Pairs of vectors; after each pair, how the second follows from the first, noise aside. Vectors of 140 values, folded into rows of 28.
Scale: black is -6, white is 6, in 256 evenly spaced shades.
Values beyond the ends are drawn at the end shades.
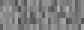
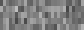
reversed, negated.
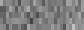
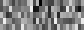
wrapped around, negated, scaled up.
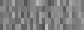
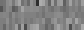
reversed, negated, partly zeroed.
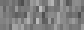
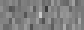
reversed, negated, partly zeroed.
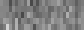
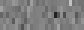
wrapped around, negated, partly zeroed.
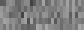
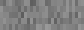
shrunk.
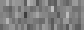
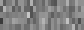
wrapped around.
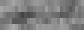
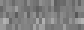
wrapped around, negated, partly zeroed.
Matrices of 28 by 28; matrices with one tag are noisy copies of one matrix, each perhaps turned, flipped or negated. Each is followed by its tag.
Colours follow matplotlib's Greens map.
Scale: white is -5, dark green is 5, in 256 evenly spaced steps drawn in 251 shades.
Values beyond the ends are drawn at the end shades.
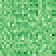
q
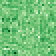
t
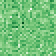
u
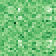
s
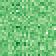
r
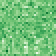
t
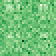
s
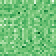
q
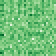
q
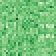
t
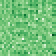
q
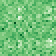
s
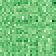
q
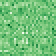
u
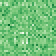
u
